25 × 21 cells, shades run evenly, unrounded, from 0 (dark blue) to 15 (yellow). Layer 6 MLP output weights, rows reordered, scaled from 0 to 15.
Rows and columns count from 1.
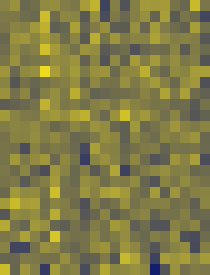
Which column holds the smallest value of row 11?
20
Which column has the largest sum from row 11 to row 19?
6
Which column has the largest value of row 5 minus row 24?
5
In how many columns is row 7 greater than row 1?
14
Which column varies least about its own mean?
7
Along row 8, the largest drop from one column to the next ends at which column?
21
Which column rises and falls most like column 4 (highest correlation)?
2
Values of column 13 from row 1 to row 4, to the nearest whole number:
4 6 5 7
